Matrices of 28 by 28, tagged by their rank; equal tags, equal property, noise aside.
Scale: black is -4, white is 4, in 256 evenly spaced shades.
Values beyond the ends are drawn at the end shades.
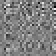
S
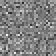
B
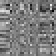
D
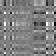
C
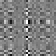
C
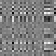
C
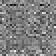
B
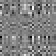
D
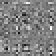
S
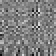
D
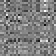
S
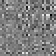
S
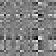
C
